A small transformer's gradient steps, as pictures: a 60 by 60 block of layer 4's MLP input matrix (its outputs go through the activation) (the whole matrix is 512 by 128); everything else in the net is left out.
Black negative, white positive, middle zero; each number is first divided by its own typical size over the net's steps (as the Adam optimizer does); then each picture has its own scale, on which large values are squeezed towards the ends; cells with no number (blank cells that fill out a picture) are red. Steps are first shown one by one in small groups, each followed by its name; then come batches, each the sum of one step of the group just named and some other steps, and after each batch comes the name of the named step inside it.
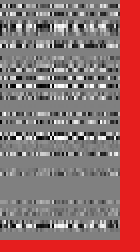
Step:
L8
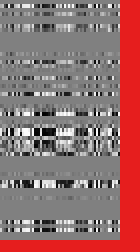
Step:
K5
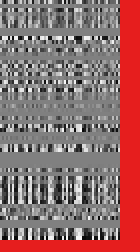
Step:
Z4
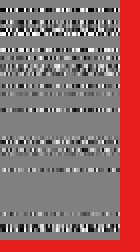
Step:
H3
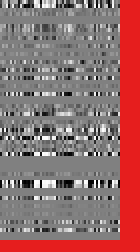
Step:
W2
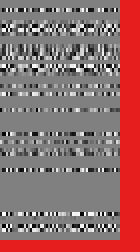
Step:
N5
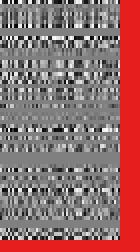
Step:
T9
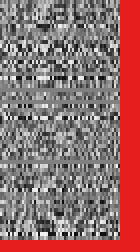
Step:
L8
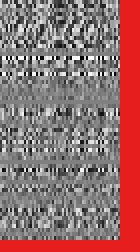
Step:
T9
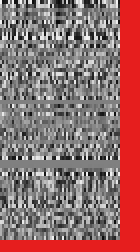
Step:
Z4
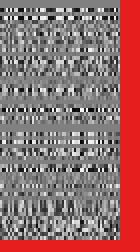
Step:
H3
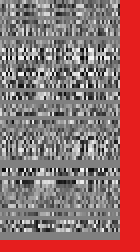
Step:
H3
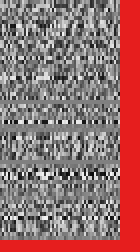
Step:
L8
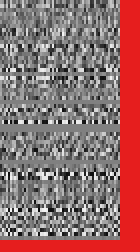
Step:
N5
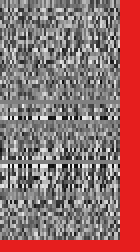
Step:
H3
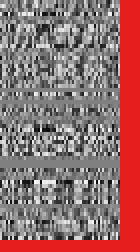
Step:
W2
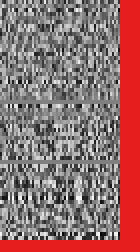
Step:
Z4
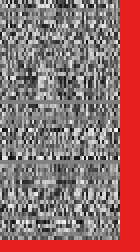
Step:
T9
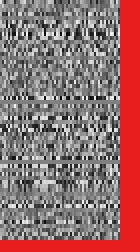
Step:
T9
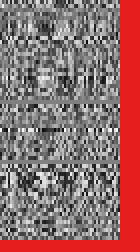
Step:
T9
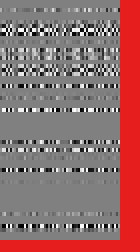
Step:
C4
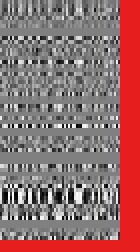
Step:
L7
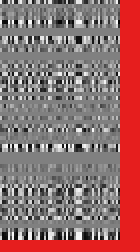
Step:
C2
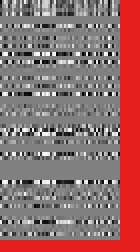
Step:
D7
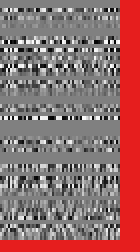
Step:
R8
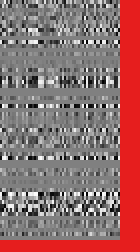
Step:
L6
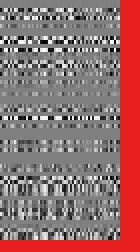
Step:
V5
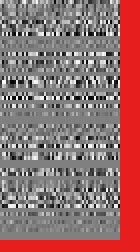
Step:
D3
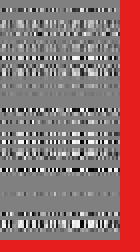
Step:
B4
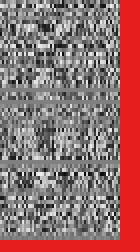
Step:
D3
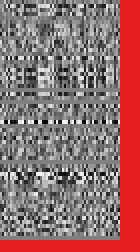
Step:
L6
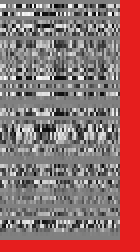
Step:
C4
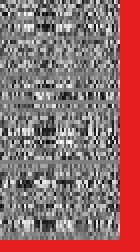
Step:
R8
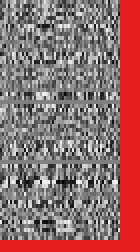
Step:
D7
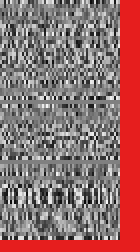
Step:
L7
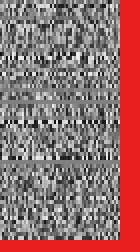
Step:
D7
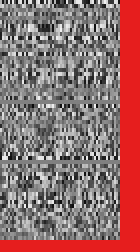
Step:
L6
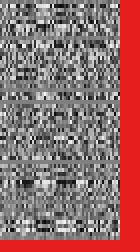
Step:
R8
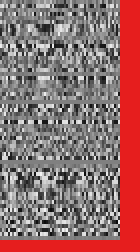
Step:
L6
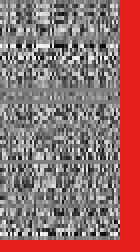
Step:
B4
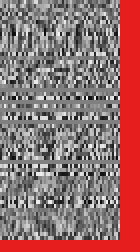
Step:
D3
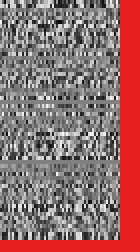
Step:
C2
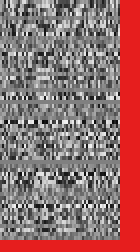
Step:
D3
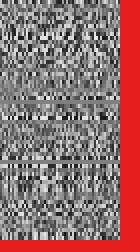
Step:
V5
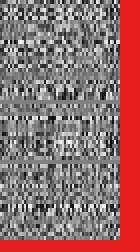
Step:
R8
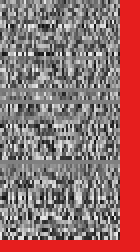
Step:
L7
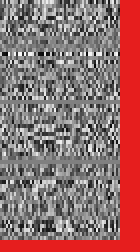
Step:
C4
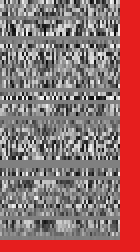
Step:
D3
